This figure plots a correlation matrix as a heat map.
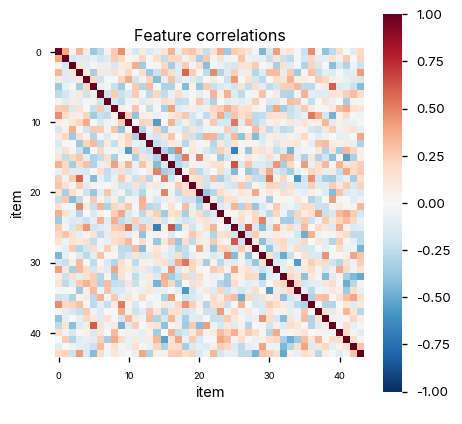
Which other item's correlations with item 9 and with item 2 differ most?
11
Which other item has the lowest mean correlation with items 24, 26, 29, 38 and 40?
32
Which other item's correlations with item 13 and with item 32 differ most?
38
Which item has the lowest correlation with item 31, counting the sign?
2
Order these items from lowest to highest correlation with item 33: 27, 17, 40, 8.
17, 8, 27, 40
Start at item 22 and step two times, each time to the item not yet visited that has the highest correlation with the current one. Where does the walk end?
18
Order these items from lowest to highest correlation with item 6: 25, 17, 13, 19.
13, 25, 19, 17
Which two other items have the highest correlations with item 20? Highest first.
15, 28
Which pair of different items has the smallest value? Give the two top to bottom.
14, 25
